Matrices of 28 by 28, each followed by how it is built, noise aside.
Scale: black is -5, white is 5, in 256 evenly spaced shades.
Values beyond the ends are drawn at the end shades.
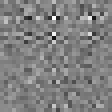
low rank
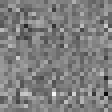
low rank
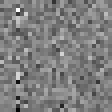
uneven columns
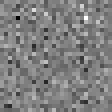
uneven columns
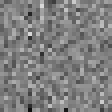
uneven columns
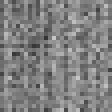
blocks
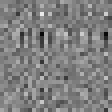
low rank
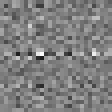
low rank
